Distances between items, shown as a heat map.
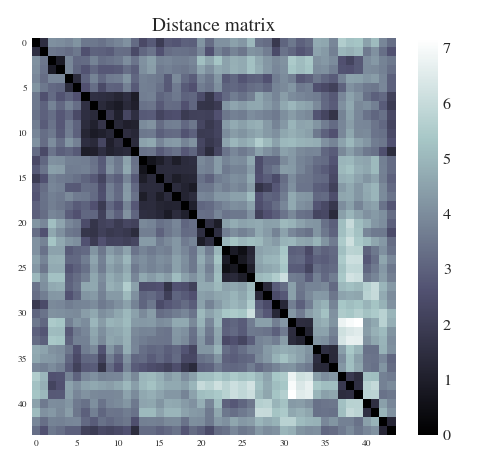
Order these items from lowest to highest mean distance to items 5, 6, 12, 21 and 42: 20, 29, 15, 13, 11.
11, 20, 15, 13, 29
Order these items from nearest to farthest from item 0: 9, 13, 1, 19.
1, 13, 19, 9
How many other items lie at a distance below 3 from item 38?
4
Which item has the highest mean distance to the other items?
38
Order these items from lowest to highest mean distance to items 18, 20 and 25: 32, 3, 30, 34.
34, 32, 3, 30
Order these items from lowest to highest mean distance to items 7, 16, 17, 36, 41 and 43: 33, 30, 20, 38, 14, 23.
14, 20, 23, 33, 30, 38
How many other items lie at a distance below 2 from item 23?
3
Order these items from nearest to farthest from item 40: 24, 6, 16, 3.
24, 6, 3, 16
